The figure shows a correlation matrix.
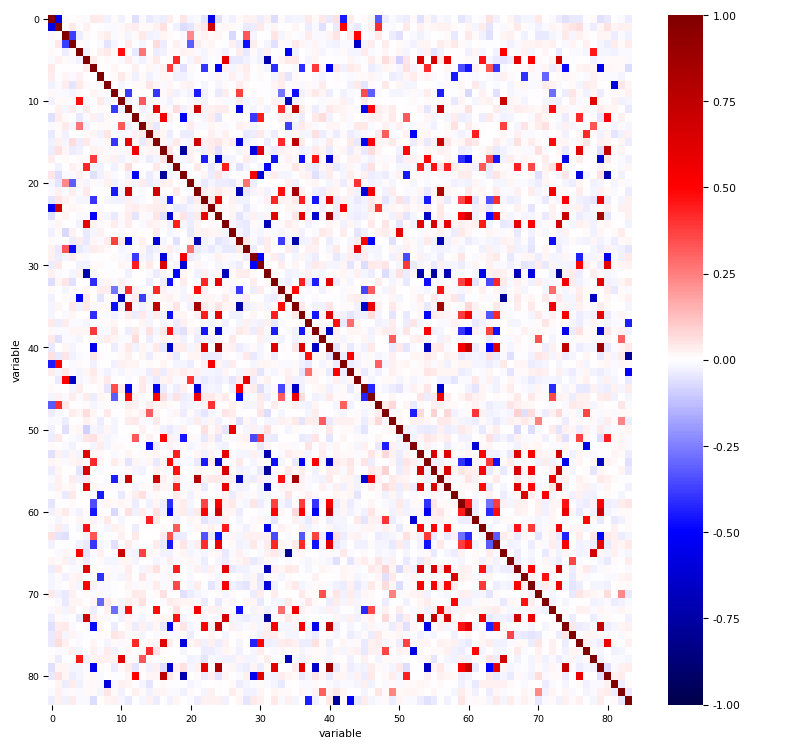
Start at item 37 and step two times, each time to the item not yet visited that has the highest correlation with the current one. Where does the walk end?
43
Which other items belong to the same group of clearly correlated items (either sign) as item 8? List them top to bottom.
81
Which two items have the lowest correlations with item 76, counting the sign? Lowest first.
19, 29
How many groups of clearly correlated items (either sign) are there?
14
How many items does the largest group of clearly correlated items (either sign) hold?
15
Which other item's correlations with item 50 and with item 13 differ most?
26
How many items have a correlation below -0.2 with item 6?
10
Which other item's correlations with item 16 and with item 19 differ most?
80
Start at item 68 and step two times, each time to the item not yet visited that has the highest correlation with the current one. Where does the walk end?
71
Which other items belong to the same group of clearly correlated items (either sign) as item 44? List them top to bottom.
2, 3, 20, 28
